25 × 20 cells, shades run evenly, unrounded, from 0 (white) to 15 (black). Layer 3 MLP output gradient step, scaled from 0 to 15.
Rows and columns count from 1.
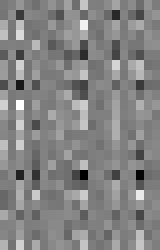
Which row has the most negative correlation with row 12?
6
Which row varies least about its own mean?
23
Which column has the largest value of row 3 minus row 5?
5
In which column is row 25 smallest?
3
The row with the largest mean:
18
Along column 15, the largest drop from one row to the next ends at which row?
7
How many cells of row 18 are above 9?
6
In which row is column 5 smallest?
20
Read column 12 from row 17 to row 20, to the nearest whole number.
8 7 8 8
